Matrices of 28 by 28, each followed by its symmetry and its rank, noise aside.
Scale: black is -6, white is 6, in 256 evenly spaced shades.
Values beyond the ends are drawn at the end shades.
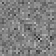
symmetric, rank eight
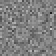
no symmetry, rank eight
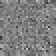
antisymmetric, rank eight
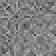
symmetric, rank six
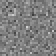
symmetric, rank seven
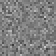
no symmetry, rank six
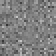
no symmetry, rank six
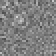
symmetric, rank eight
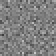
no symmetry, rank six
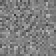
symmetric, rank seven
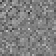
symmetric, rank seven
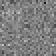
no symmetry, rank seven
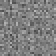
antisymmetric, rank six
